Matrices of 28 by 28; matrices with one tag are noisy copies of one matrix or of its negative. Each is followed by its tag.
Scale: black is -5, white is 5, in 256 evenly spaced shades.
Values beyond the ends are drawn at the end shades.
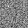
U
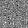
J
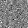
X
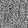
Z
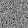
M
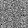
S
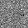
S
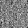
X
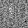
Z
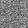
S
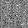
J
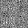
M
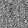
Z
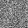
Z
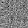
U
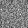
X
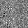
M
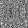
Z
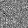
M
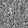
Z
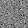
S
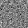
X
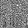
J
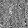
Z
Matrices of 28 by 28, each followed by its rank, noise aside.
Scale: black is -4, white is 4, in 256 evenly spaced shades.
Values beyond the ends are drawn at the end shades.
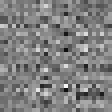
four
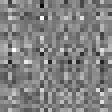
three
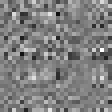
three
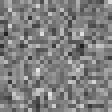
six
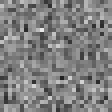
eight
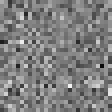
six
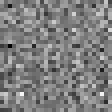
six
